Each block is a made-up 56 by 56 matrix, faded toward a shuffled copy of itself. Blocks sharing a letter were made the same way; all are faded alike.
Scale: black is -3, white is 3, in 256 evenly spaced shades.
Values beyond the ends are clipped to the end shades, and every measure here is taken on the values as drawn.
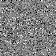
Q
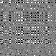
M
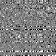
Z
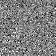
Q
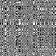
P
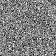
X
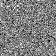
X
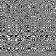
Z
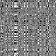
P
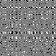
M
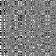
P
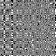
P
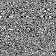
Q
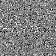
Q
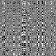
P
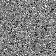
X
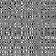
M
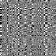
P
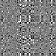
P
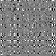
M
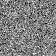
X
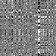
P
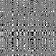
M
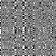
P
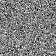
X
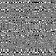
Z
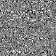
Q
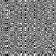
P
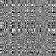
P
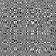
M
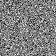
X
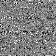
Q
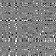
M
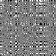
M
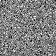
X
